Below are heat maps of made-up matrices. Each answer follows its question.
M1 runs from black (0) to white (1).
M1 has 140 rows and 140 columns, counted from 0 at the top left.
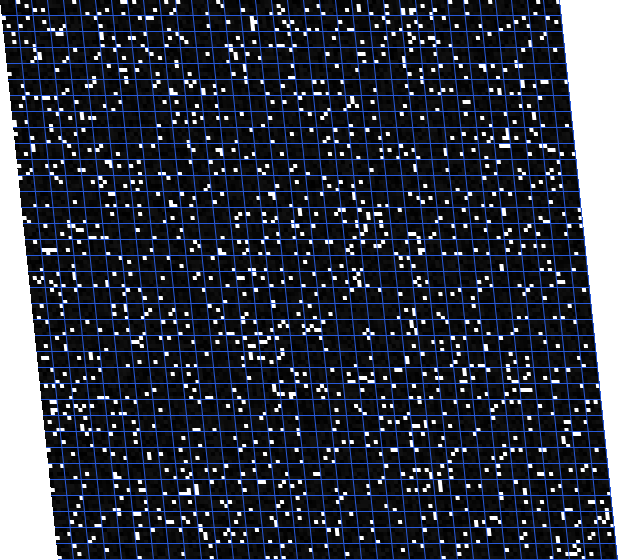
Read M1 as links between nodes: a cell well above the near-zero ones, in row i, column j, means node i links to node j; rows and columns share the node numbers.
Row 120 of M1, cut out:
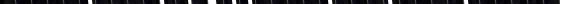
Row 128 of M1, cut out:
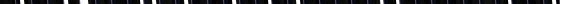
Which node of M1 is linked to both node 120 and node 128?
node 58
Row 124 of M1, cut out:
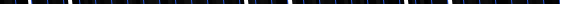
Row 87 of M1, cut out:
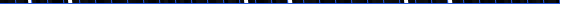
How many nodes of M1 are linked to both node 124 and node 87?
6
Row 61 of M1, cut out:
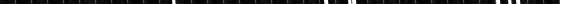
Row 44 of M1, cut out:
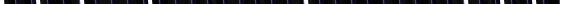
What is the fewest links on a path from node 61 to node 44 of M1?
4
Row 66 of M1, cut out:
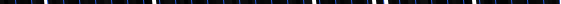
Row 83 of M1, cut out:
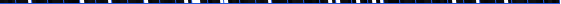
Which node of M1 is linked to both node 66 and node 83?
node 93
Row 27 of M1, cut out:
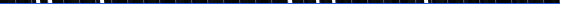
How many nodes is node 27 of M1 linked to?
7
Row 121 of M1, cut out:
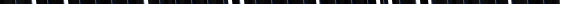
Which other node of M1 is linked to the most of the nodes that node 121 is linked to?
node 13
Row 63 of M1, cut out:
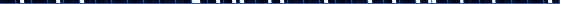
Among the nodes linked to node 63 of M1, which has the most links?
node 107
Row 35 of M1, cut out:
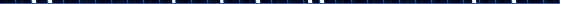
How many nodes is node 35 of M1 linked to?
9
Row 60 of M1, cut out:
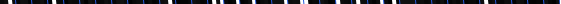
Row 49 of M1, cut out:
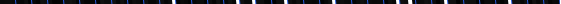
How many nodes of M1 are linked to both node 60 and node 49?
3
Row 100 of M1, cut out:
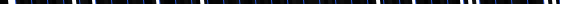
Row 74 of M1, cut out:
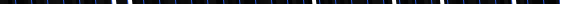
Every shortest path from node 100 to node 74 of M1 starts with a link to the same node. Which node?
node 138
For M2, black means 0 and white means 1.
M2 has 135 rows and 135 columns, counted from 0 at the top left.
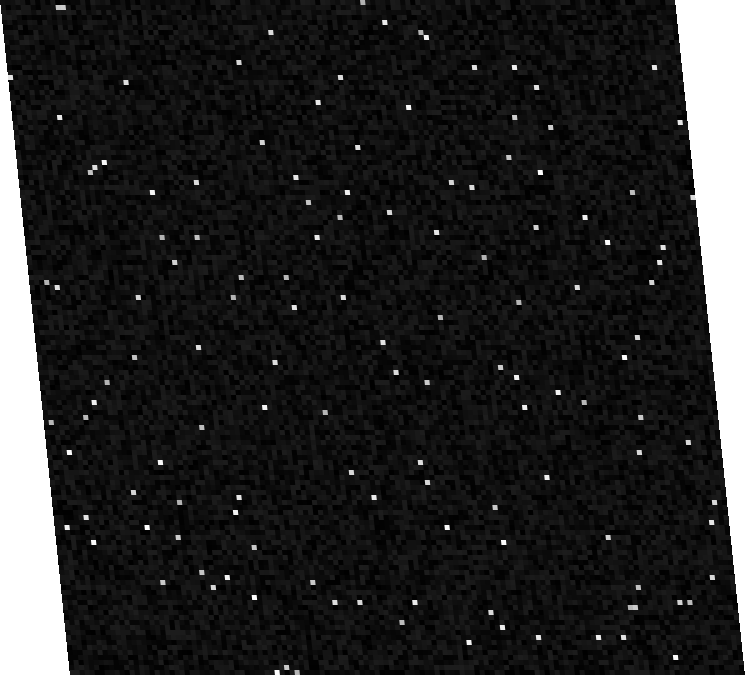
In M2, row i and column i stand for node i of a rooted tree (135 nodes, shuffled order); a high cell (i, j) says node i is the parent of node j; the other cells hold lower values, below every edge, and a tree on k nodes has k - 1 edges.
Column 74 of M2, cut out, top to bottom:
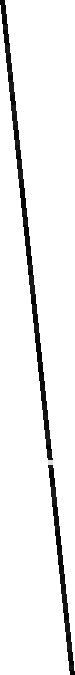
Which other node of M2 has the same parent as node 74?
22
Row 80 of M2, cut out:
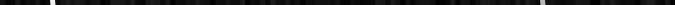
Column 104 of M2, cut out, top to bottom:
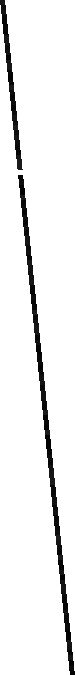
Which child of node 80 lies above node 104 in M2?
108
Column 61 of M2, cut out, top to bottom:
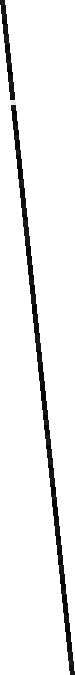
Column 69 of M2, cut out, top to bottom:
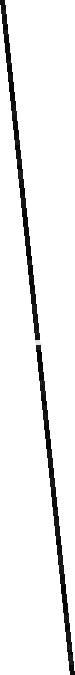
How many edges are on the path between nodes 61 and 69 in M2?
4
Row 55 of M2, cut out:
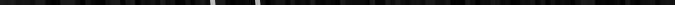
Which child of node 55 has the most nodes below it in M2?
42
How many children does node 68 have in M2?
1
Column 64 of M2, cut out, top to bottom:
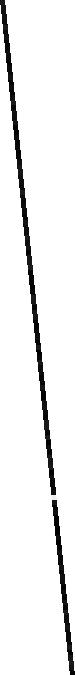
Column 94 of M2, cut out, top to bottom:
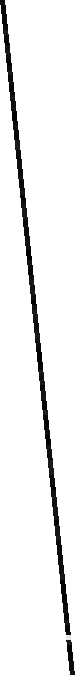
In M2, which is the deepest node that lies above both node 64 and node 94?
99
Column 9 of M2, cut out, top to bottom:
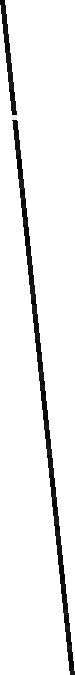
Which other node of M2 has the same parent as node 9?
100
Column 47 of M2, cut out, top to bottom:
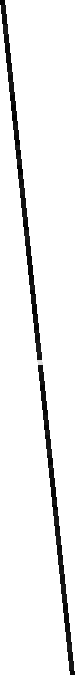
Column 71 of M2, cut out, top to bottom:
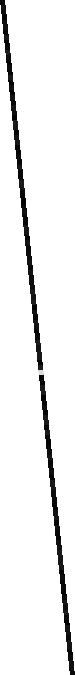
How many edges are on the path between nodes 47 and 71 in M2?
7
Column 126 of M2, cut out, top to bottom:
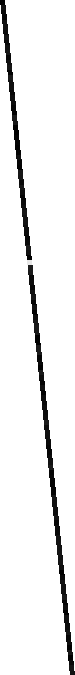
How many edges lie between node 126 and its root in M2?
5
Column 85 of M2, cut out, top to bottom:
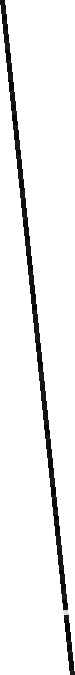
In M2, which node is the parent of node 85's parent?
38
